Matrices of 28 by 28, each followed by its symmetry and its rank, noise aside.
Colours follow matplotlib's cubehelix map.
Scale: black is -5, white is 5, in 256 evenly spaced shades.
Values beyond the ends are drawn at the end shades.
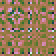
symmetric, rank two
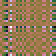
no symmetry, rank one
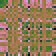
symmetric, rank two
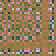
antisymmetric, rank two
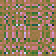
antisymmetric, rank two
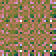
symmetric, rank two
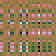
no symmetry, rank one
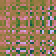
antisymmetric, rank two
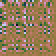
antisymmetric, rank two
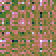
symmetric, rank two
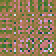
symmetric, rank three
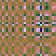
no symmetry, rank one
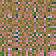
no symmetry, rank three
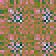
symmetric, rank two
